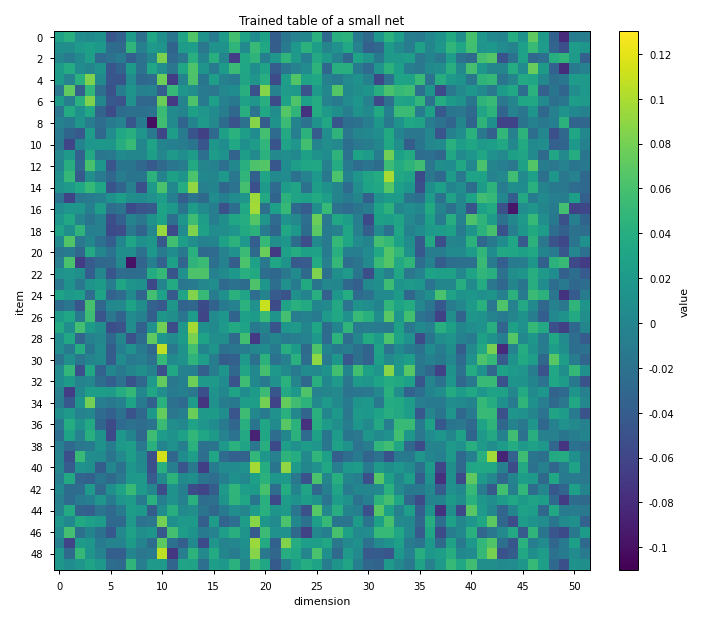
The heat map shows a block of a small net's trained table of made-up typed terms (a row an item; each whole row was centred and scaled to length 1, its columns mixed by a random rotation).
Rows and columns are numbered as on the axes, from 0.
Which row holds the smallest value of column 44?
16
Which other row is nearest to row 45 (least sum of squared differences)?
47
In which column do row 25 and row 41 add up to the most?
20
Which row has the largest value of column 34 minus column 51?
21
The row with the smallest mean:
8
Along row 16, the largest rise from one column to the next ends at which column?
45
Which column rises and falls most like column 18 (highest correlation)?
33
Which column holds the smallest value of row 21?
7
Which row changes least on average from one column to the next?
10
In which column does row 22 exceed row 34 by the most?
14
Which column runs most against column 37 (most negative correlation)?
11
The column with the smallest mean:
5
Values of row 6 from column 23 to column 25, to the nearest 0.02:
0.06 0.02 0.04
